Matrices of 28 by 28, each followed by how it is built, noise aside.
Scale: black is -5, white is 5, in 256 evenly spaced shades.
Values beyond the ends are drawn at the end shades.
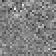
upper triangular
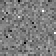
sparse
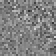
upper triangular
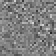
upper triangular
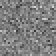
uneven rows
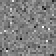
sparse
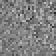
upper triangular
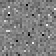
sparse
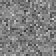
noise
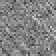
Toeplitz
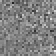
upper triangular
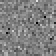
sparse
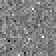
sparse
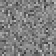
noise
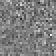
upper triangular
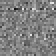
uneven rows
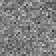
noise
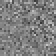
upper triangular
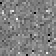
sparse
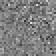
upper triangular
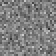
noise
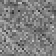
Toeplitz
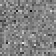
uneven rows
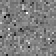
sparse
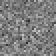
noise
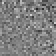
upper triangular
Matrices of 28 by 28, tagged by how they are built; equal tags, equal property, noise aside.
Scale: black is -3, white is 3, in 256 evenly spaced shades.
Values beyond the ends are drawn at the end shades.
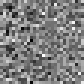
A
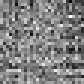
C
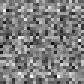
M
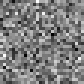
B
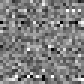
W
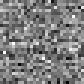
C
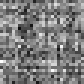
C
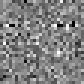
W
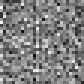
A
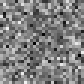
B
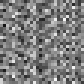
A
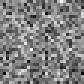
M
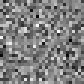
B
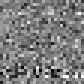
W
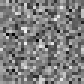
A
